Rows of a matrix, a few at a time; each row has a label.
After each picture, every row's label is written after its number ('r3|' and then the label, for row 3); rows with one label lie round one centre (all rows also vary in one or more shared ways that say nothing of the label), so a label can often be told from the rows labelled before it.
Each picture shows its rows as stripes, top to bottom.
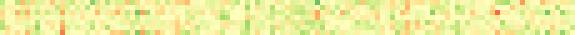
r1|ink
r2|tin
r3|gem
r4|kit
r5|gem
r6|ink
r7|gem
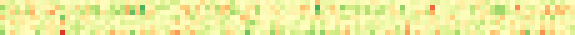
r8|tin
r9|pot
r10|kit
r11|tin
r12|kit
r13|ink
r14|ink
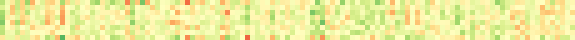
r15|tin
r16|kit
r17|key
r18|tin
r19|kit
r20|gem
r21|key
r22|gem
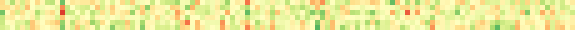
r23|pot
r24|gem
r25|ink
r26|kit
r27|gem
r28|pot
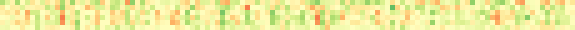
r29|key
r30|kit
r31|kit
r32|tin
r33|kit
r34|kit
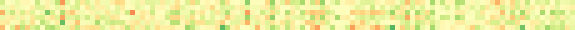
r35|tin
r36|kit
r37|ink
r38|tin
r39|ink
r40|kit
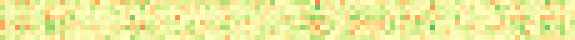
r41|gem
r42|pot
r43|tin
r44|key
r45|ink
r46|gem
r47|gem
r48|pot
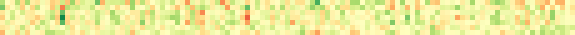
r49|key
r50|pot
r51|tin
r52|key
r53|kit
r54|ink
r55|tin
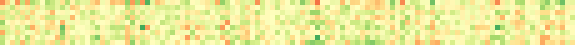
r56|gem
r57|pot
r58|pot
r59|pot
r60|pot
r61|tin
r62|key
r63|ink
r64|key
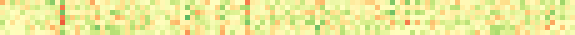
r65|key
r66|pot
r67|kit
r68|pot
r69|gem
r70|ink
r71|gem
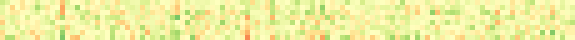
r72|pot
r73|kit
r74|key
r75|ink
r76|key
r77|key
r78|tin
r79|pot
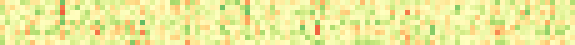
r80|ink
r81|kit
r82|ink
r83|gem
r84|key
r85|tin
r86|gem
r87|gem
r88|tin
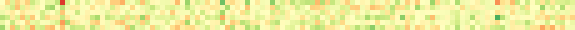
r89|key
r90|pot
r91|kit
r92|tin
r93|pot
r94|kit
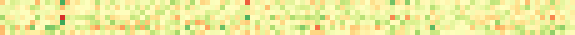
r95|key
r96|pot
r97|pot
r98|gem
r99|tin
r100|key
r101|tin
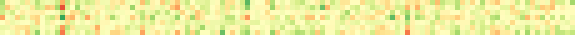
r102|ink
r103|kit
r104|pot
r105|kit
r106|key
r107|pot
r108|ink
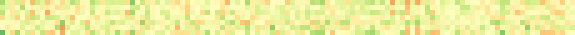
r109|tin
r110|gem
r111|gem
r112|pot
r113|kit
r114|ink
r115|kit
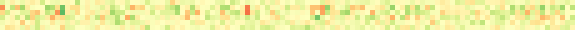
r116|kit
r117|ink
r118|gem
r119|ink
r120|kit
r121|gem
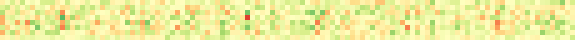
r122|ink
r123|gem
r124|key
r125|key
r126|gem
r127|ink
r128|key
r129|ink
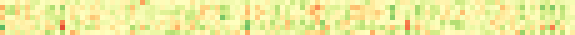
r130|gem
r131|tin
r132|pot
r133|kit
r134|tin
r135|gem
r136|pot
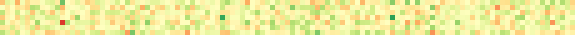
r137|kit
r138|key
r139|ink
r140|kit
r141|gem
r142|key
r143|gem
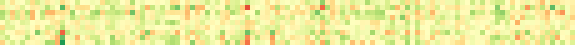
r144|kit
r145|tin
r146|kit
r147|tin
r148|pot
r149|key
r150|ink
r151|pot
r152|ink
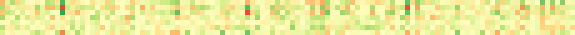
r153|pot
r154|ink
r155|pot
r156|ink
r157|key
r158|key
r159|kit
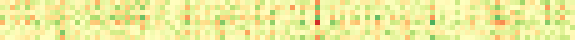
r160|gem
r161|kit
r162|tin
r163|tin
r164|tin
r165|ink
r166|gem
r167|tin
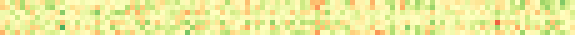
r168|gem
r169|gem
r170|ink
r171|ink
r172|key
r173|pot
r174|pot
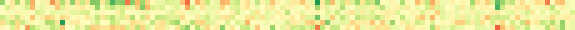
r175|ink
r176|tin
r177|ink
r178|pot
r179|ink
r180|key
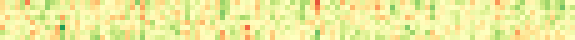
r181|gem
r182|ink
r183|kit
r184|ink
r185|tin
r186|key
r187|gem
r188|key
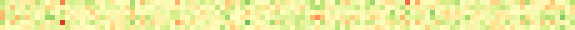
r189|ink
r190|kit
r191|key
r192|gem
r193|ink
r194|pot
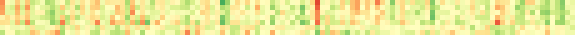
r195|kit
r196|tin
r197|tin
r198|kit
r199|gem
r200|ink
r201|gem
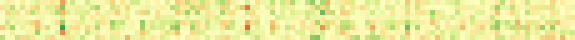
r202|key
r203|ink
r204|key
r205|key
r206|pot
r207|pot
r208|ink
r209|key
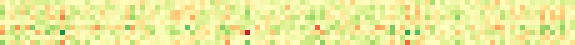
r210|ink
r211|tin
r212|kit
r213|gem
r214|ink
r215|pot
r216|key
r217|key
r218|tin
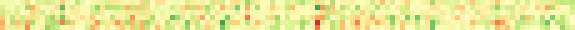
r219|ink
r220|ink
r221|ink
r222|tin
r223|pot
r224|key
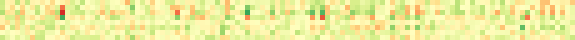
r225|key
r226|kit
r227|key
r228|gem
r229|ink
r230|pot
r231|kit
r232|ink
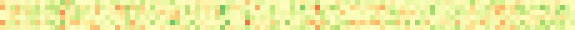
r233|key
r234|tin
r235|kit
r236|kit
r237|pot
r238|tin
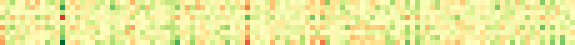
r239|pot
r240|tin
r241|gem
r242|kit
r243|ink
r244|pot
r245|key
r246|tin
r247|ink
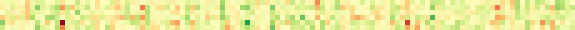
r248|tin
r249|ink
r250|kit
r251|key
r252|gem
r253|ink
